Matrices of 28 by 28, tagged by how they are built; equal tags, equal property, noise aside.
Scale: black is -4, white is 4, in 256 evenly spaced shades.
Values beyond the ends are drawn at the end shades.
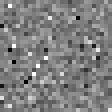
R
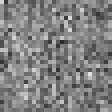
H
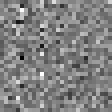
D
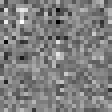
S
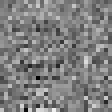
S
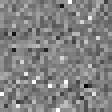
R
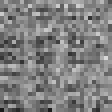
H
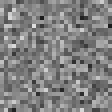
S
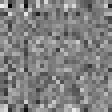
S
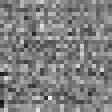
H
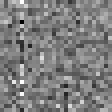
D
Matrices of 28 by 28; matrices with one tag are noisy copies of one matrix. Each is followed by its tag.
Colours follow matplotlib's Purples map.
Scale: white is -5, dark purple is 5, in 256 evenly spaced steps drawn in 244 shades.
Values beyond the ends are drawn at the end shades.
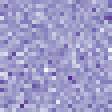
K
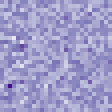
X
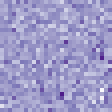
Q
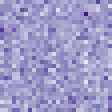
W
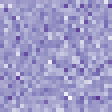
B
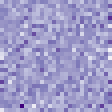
K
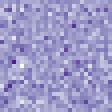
X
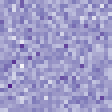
X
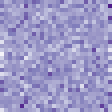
K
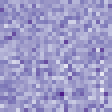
Q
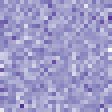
K
